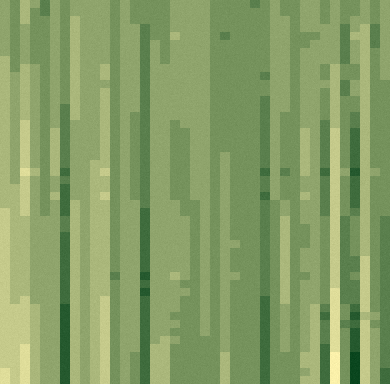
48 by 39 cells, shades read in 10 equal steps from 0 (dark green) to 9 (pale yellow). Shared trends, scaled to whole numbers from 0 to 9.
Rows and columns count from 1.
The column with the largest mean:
34
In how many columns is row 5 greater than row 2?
8
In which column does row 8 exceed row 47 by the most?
36
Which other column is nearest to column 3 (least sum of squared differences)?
11
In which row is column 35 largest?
22
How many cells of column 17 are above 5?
6
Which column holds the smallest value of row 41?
7
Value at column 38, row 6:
3
